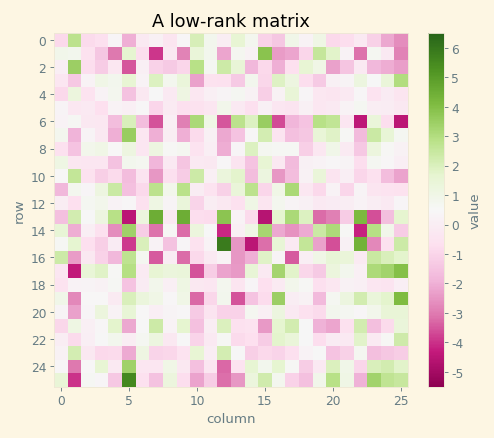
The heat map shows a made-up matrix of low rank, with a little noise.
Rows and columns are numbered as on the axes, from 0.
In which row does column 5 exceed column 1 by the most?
25
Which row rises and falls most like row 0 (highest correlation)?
2
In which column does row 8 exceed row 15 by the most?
14
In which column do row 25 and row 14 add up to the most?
5
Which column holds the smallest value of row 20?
1
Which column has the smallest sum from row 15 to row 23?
13
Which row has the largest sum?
17
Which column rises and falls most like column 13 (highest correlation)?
10
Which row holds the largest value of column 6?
15
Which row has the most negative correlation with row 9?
11
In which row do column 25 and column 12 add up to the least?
6
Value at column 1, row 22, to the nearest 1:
-1
